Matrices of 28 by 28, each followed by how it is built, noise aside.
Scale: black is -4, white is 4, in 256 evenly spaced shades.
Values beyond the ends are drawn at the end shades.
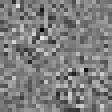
block diagonal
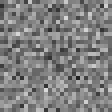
repeating columns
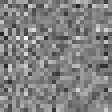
low rank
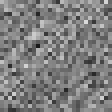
Hankel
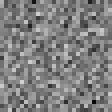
repeating columns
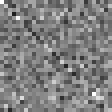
diagonal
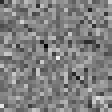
diagonal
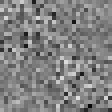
block diagonal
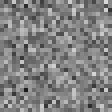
repeating rows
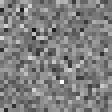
block diagonal
